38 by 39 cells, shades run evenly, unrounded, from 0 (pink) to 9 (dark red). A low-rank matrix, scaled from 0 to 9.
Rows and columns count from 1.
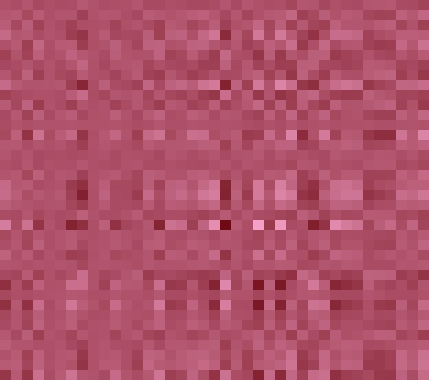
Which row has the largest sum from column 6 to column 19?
23
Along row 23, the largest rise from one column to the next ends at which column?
21
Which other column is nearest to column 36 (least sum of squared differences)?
35
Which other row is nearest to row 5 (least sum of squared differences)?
36
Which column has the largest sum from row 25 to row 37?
24
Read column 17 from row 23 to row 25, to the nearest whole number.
3 5 5
